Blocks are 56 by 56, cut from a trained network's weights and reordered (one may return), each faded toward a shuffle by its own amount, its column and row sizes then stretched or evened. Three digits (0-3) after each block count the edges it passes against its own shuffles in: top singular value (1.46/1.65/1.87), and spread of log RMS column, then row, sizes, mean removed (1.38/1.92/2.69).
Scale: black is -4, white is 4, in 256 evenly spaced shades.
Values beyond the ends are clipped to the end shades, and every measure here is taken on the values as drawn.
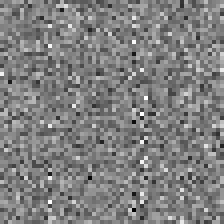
0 1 0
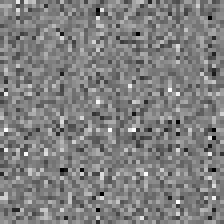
0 2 1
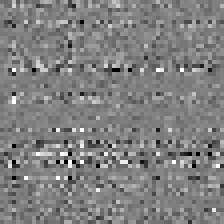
1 1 3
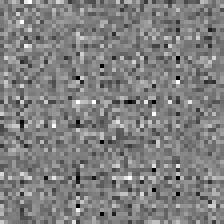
2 2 2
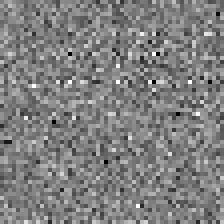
0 0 1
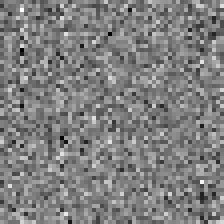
0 2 0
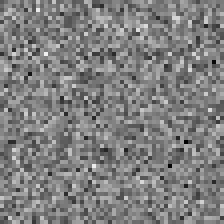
1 0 0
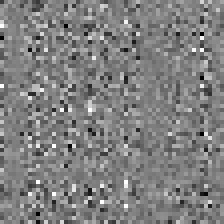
0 3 2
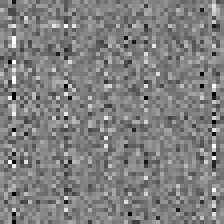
2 2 1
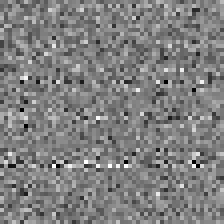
1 1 2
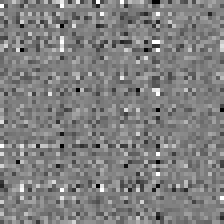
1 2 3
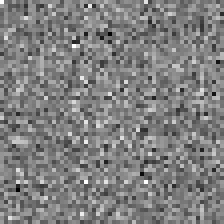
2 1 0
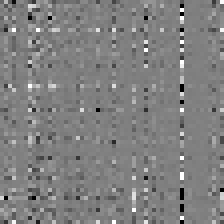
3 3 2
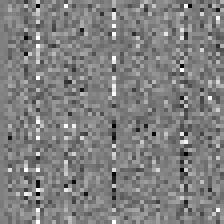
1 3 0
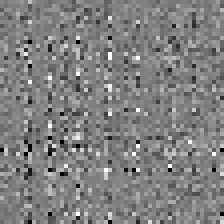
0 3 2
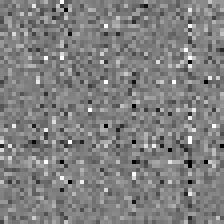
0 2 1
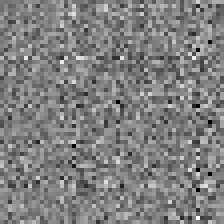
3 2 1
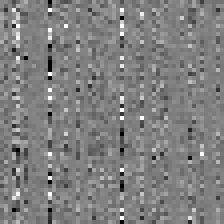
2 3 0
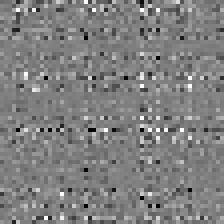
1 2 3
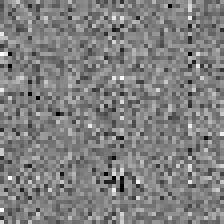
0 2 1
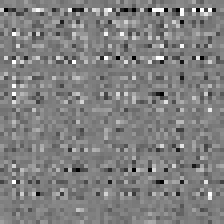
3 2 3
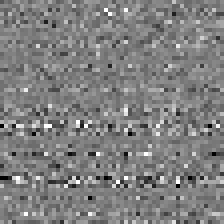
1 0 3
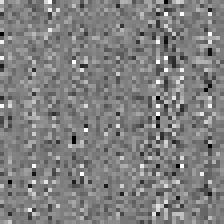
1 3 1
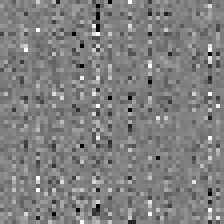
0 3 1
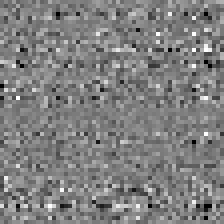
2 1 3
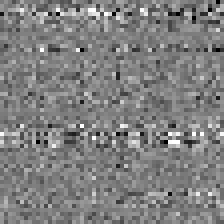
3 0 3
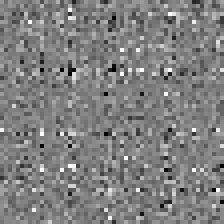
1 2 2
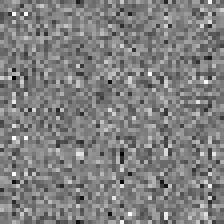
3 2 1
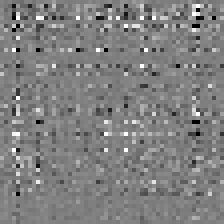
3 2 3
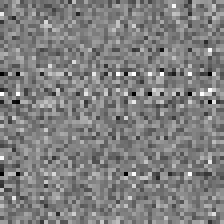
3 1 2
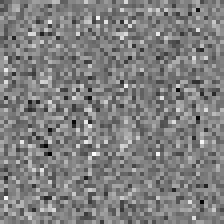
1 2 1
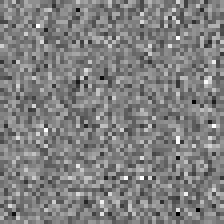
0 1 1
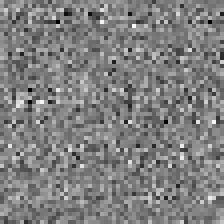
0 0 2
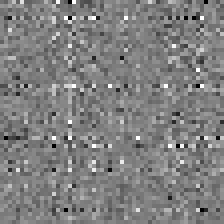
1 2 2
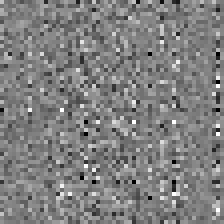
1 3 0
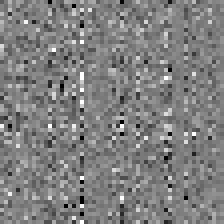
2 3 0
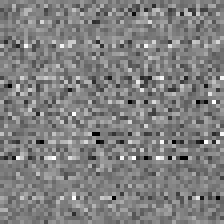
0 0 3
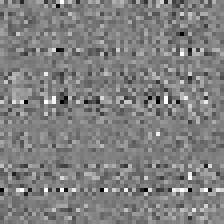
2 1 3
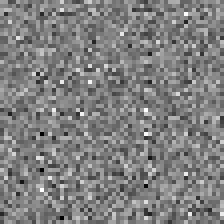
1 1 1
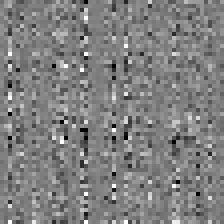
2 3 1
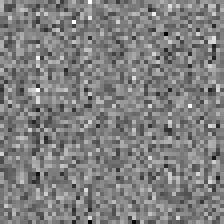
2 2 0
